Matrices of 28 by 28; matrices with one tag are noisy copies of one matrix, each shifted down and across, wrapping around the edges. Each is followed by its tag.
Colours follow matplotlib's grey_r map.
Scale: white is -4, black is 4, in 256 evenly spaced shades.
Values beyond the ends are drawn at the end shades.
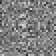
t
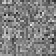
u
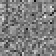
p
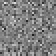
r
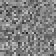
p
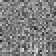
u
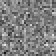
p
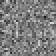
p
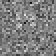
p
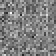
u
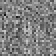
u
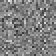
t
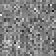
u
